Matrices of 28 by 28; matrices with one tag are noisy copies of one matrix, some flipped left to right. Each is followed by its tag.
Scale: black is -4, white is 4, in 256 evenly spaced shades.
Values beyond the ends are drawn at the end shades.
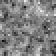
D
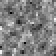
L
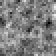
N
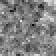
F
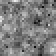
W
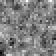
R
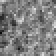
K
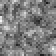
W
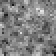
D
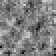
L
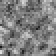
L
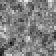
R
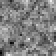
R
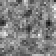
N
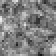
W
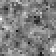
W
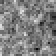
K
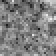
F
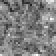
F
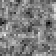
N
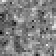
K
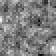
W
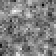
D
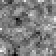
W
